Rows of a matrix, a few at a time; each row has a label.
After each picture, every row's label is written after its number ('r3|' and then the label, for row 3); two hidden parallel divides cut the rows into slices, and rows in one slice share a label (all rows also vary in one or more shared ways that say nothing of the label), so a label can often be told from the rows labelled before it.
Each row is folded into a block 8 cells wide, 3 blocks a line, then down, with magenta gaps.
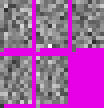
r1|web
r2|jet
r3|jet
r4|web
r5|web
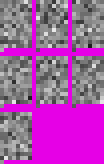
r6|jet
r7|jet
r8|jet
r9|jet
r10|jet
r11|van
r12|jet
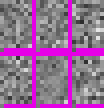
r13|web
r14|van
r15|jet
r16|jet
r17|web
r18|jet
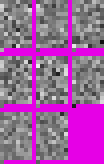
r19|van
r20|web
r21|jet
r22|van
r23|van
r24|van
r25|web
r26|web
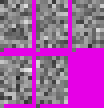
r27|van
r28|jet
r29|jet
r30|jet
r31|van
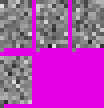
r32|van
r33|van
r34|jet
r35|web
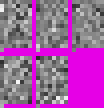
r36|van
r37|web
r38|web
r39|jet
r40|van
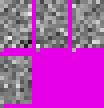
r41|jet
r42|web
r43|web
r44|web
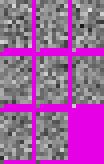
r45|van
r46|jet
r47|web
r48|van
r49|web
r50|web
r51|jet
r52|jet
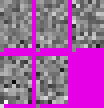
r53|web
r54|web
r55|jet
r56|jet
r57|van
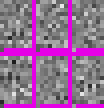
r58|van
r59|van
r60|web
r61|jet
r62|web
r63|web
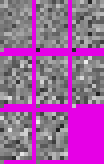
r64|web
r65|web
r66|jet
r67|van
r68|web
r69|van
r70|van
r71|van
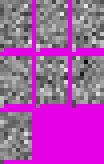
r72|van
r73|jet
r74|van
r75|web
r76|jet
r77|jet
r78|web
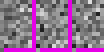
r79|van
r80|van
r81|van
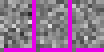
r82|van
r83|van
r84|web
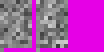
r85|web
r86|van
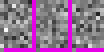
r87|van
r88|jet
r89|van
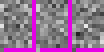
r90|van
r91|web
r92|van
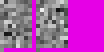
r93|van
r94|jet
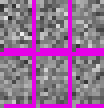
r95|jet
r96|web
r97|van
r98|jet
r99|web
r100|jet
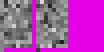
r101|van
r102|jet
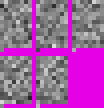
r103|web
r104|van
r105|jet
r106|jet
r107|jet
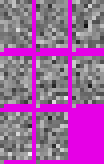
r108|web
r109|web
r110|jet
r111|web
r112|van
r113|van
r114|van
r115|jet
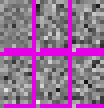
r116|web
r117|jet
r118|jet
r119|jet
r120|web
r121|jet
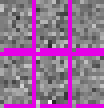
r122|web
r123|van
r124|web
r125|web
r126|jet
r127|web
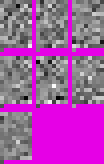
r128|van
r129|van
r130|jet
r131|web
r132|jet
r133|van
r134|web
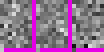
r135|web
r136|web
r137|van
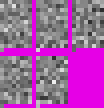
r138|web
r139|web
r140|jet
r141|van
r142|jet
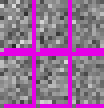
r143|van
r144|web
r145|web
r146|web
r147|jet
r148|web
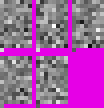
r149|van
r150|web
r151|jet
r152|van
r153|jet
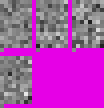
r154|web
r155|web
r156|jet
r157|jet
